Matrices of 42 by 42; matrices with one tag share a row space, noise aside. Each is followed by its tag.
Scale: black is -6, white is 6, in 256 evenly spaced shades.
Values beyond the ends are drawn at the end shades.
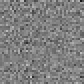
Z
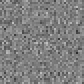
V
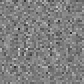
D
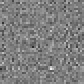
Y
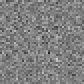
D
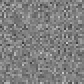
V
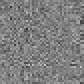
Z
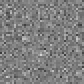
V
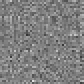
Z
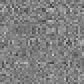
Y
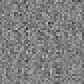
D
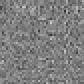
Y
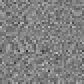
D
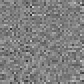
Z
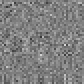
V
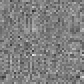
Z
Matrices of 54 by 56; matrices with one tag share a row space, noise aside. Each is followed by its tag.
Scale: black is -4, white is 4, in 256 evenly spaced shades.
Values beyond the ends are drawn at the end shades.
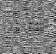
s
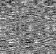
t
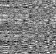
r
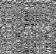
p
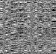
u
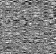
s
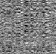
p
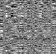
u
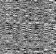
s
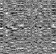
u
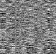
t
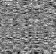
s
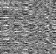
r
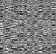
u
